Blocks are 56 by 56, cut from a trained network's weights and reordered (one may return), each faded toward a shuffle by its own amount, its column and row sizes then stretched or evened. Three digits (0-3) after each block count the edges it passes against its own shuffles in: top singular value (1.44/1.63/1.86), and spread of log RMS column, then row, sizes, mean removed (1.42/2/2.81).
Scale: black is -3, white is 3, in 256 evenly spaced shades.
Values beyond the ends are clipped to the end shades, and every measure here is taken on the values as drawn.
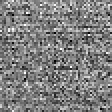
1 2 0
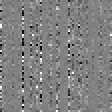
2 3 0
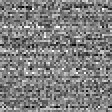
2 0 2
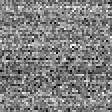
2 0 1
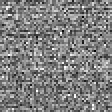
1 1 0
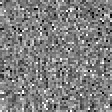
3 0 1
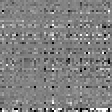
1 2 3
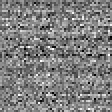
1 1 2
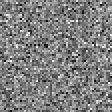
1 0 1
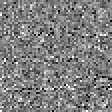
2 0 2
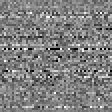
0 0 3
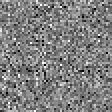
0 1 0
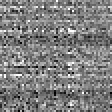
3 2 2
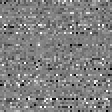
1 0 3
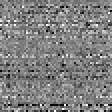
2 1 3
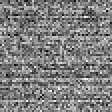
3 0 0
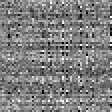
3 3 0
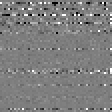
2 0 3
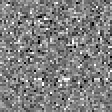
2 0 1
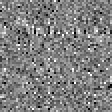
3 1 1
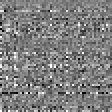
0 2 3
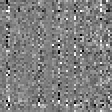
0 3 1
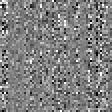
1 3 1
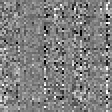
0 3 1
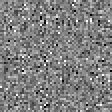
0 1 0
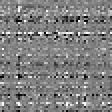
3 3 3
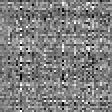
2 3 0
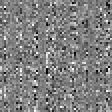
0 3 1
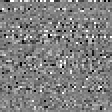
2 0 3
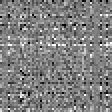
2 3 2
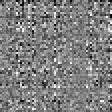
0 3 2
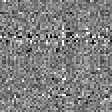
2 0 2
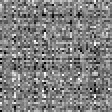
2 3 1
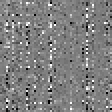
0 3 1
